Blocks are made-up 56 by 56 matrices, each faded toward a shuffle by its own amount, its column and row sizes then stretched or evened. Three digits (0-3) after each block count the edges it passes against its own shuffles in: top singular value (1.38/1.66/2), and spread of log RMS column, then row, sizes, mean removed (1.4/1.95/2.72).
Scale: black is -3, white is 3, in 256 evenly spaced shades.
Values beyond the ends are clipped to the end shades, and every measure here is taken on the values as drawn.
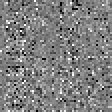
1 2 1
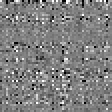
2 2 3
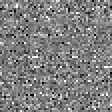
0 0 2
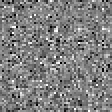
2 1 2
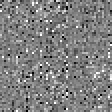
0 2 1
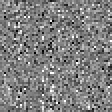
0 2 0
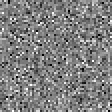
2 0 0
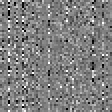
2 3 0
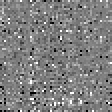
0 2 2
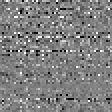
2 1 3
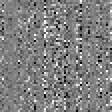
1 3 0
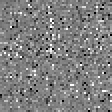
0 1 1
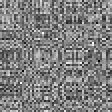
3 0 1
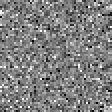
2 0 1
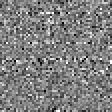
0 0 2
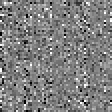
1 3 0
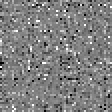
1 2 1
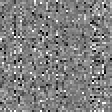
2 3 0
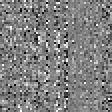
2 3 0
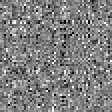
3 2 1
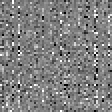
2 3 1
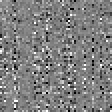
1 3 2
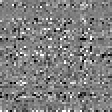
1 2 3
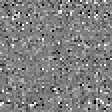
0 1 2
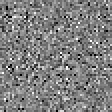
1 0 1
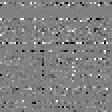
1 1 3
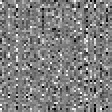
3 3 0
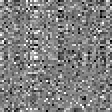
3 1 1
